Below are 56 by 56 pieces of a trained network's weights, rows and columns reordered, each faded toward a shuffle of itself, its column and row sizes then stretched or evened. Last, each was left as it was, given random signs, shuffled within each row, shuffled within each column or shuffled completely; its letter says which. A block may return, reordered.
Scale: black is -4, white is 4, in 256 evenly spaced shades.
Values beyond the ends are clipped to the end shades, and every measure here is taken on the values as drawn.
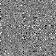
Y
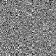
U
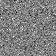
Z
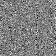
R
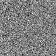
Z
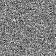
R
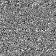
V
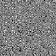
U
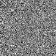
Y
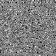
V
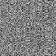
U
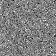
Z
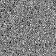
R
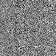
Y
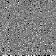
U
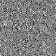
U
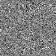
Y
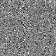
R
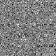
U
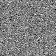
Z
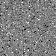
Z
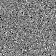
Z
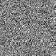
U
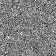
Z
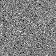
V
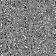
R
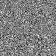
V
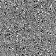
R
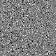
R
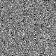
R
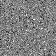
Z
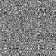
U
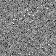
Z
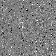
R
